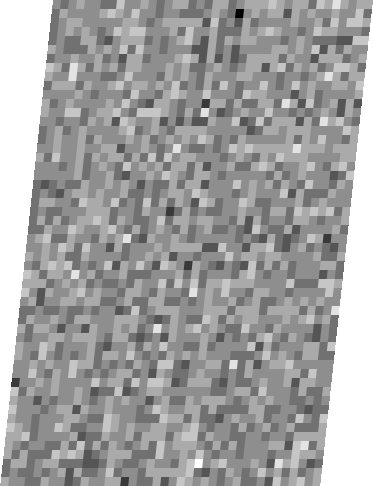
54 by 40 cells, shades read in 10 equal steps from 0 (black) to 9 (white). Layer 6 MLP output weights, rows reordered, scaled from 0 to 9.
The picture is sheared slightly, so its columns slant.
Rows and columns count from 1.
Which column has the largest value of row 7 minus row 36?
18
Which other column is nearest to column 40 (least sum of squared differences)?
17
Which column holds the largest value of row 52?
25
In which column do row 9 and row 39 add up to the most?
4
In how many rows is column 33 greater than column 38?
22
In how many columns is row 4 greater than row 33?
16
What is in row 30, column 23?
5
